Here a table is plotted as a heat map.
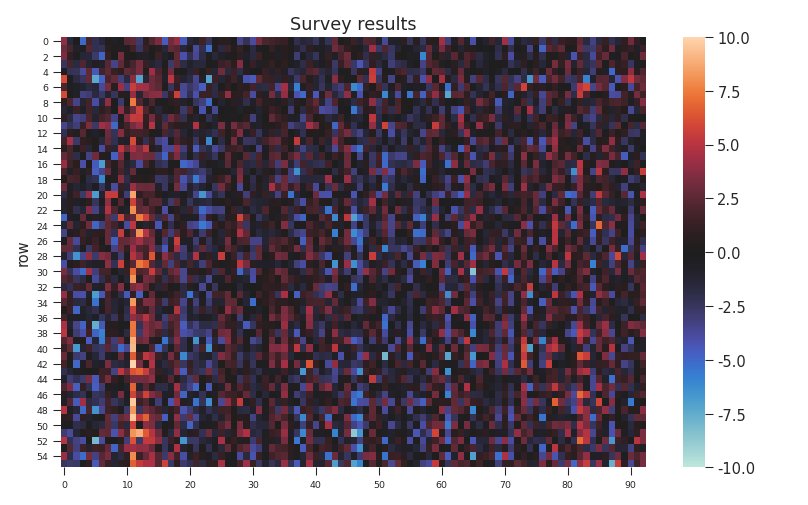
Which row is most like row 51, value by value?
43
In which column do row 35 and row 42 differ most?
42
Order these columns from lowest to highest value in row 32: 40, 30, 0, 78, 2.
78, 0, 30, 2, 40
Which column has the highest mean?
11
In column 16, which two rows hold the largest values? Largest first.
55, 28
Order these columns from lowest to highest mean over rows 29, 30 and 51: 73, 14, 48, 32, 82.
32, 48, 73, 82, 14
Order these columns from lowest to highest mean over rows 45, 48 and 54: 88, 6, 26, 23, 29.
23, 6, 29, 88, 26
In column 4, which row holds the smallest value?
39
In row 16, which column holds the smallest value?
6
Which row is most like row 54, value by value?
30
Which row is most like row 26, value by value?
53
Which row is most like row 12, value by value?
3
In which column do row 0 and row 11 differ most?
51
